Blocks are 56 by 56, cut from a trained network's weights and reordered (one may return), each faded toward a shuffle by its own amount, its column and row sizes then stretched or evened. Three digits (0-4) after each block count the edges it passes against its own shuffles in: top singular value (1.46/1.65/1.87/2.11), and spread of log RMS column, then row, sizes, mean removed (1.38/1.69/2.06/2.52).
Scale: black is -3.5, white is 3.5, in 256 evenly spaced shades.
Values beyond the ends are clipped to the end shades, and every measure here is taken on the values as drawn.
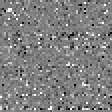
0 1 3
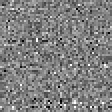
2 0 2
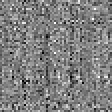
2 3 3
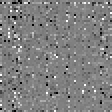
1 4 1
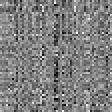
4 4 2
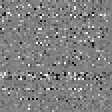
1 1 4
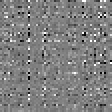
4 4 4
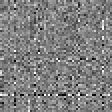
3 2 2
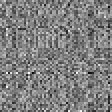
4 0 2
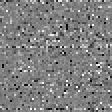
1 0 2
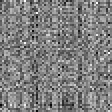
4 2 1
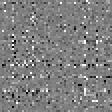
3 3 2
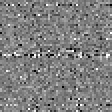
1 1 4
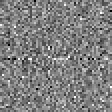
2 1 0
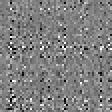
4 4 3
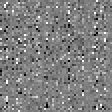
0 4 0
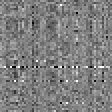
3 2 2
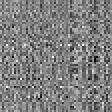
4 3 3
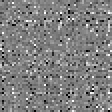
2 3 2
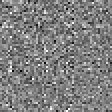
2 2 1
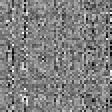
3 4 0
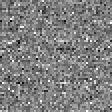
0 1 1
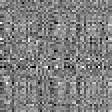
4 0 4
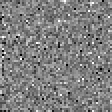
0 1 0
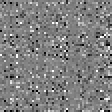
2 4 2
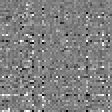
4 3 3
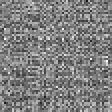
4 1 0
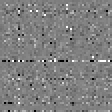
3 2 3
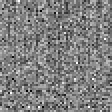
1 0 0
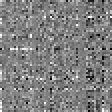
2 4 4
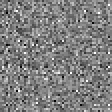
2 2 1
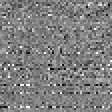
2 2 4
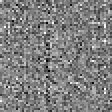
0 3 2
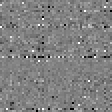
1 1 3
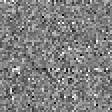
0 2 2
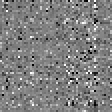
2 4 2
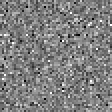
0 0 2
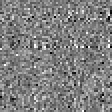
2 1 2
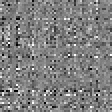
0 4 4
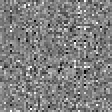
1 3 0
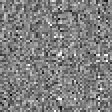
2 2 0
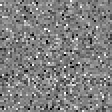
0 0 1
